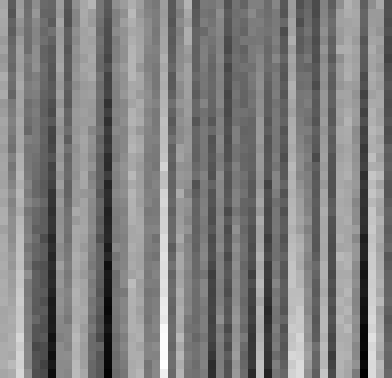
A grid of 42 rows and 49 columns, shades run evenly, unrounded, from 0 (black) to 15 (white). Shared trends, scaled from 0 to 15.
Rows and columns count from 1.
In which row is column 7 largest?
4
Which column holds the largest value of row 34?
21
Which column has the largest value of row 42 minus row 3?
38
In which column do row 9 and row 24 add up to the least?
14
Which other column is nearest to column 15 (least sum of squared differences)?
19
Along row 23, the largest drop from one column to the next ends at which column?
22
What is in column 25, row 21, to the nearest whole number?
5
